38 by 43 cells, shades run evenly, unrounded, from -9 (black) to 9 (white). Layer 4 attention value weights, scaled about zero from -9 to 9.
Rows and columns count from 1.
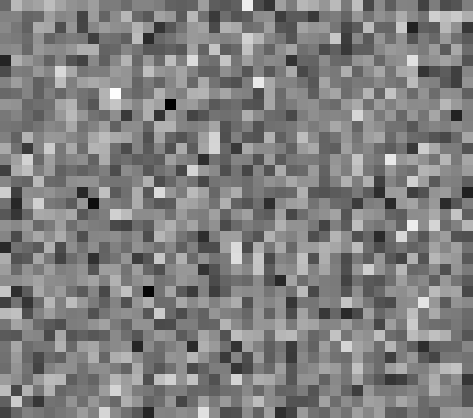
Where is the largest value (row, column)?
9, 11
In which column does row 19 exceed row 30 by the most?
4
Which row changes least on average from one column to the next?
12
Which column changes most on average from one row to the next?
15
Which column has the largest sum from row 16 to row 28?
40
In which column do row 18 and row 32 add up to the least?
39
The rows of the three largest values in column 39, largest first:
28, 14, 16
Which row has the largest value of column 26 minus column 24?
1
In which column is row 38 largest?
19
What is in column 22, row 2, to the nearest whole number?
-3
